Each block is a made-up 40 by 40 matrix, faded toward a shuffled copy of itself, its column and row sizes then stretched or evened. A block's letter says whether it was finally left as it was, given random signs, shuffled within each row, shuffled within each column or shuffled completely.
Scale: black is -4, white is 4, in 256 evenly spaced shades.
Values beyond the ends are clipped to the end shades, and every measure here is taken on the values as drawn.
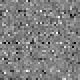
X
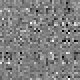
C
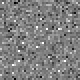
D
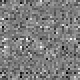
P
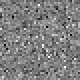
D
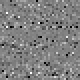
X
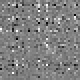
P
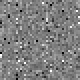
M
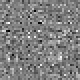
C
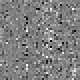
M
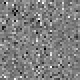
M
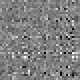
C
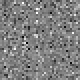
M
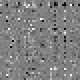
C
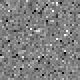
D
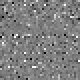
X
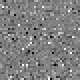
X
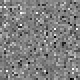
M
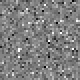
D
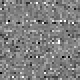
X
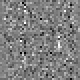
M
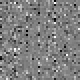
M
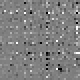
P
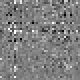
C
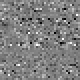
X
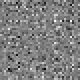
C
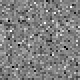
D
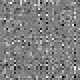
C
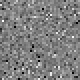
D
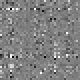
P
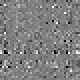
C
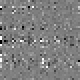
P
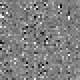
M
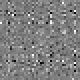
C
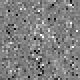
M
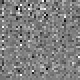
P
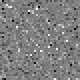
D
